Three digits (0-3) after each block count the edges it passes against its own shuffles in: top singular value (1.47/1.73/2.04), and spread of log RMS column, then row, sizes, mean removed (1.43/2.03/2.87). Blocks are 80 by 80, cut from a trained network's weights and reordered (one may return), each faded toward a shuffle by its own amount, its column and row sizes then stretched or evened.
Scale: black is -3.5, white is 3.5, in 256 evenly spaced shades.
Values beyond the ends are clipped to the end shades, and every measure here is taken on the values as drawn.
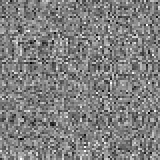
3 1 1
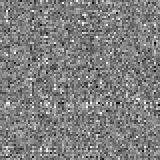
1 2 1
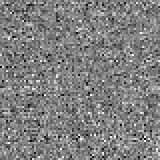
0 1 2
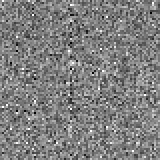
0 2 0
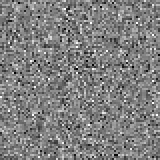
0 1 0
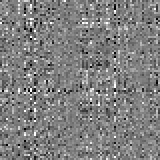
3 3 2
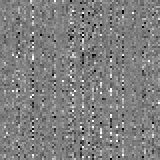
0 3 0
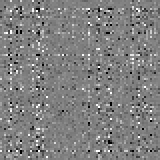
2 3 2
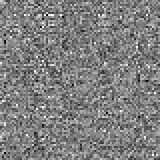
2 1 0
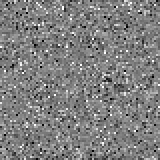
0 0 0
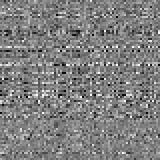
3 0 3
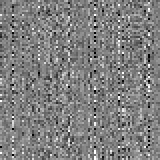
3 3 0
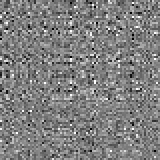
3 2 2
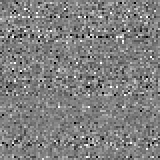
0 1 3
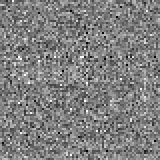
1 1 0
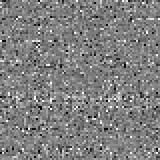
0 1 2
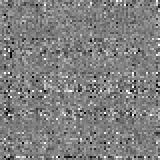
0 2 3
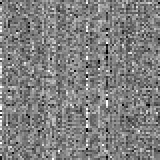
2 2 0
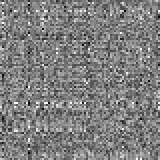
3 2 1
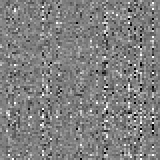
0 3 1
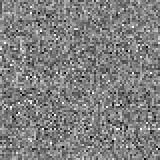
0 0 1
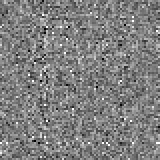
1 2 0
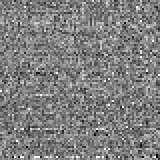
2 0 1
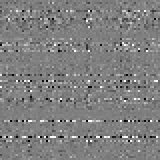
2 1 3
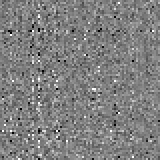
0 2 1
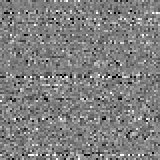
0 0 3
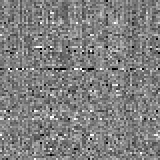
2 1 2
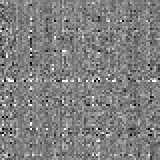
1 2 2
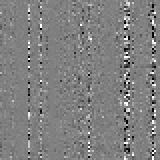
2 3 0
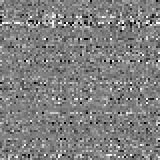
2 1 3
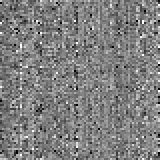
1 2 1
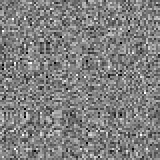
3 0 1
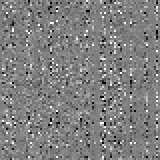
1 3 1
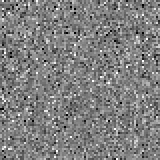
0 2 0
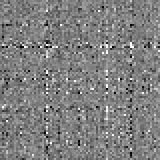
1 2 2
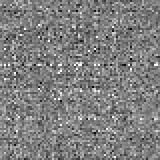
2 2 1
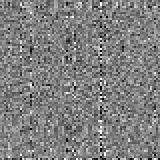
3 2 1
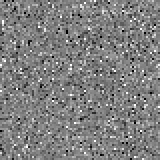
0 1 0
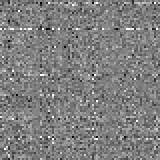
1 2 2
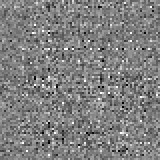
0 2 2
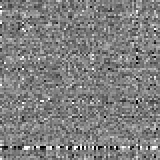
3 1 2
